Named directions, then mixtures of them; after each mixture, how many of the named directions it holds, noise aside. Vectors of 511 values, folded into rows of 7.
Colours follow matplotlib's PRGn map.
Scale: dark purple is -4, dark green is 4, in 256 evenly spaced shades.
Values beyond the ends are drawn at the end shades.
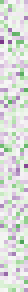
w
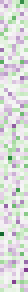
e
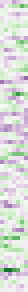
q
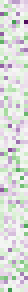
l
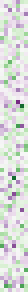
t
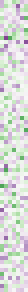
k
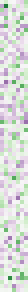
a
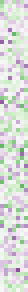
two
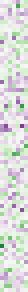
three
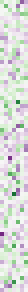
two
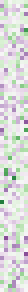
four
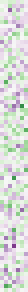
four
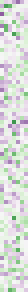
four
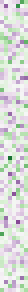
four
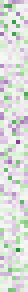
four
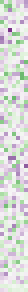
two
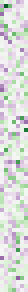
four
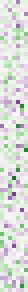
one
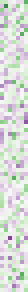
one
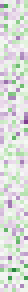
two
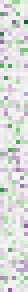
one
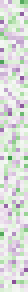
one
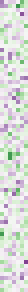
three
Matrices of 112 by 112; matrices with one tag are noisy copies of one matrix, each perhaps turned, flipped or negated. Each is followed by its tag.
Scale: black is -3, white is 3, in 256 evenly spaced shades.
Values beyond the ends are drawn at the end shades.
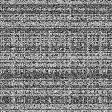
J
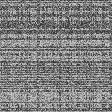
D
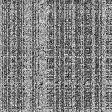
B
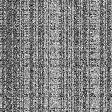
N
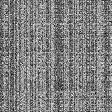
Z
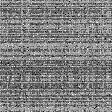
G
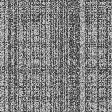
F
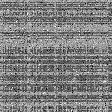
B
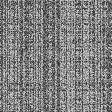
G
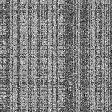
B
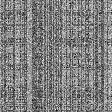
F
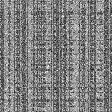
J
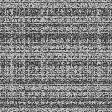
J
